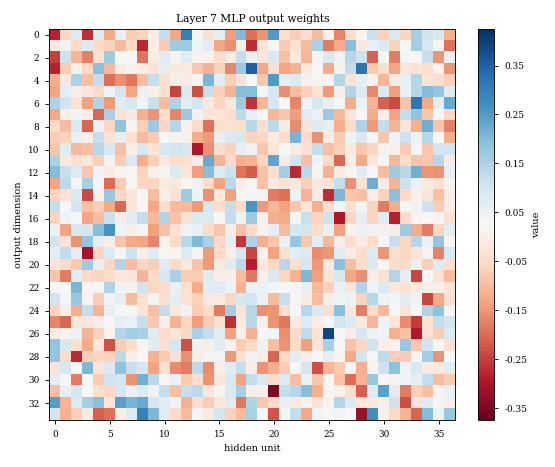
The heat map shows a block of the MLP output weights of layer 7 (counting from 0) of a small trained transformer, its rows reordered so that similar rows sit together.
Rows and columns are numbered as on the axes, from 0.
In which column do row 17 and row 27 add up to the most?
32
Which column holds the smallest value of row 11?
26
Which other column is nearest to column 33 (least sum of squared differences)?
1
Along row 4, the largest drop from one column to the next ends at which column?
5
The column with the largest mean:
6
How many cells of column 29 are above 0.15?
3
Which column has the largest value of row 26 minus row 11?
25
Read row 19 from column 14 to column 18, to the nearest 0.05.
-0.15 -0.05 0 0.1 -0.25
